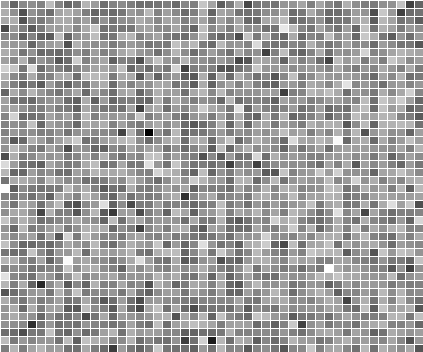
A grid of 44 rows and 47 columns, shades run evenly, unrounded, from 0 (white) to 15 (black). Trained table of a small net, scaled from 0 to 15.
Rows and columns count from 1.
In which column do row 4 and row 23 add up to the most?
1
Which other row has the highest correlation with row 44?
39
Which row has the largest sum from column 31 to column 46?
2
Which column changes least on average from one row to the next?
34
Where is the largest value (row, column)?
17, 17
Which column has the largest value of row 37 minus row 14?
27
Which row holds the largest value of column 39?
38
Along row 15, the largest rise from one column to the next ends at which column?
3
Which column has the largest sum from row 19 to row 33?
26
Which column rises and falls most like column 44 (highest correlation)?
12
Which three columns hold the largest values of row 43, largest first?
24, 21, 46
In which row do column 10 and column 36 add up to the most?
40
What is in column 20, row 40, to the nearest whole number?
10
